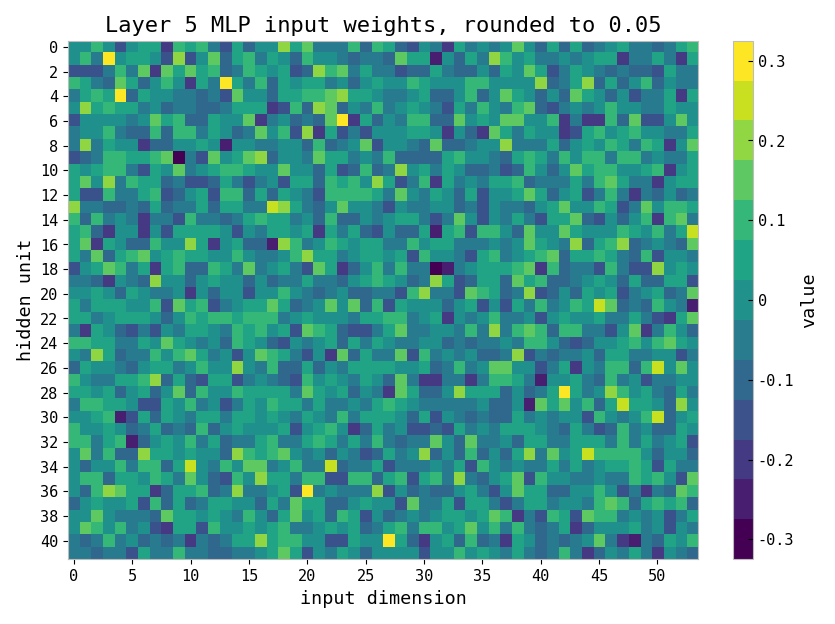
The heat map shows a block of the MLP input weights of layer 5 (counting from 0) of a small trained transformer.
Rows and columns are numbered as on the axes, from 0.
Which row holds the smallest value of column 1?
23
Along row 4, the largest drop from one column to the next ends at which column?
5
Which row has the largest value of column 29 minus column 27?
28
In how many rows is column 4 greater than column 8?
23
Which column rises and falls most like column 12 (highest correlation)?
15
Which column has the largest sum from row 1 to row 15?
22
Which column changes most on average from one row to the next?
50
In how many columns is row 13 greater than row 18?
23
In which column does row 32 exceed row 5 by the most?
17
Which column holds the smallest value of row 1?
31
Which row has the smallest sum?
41
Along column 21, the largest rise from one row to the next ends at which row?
8
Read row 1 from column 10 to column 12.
-0.15 0 0.15
